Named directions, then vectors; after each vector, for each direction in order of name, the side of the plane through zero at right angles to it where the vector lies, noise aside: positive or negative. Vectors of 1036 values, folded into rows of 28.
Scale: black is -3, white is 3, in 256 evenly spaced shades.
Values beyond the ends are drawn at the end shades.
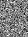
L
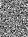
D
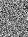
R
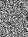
positive, positive, negative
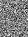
positive, positive, positive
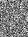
negative, negative, positive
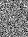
positive, positive, negative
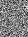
positive, negative, negative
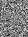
negative, negative, negative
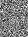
positive, negative, negative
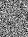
positive, positive, negative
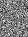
negative, positive, positive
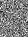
negative, negative, positive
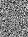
positive, negative, negative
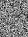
positive, positive, negative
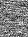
negative, positive, positive
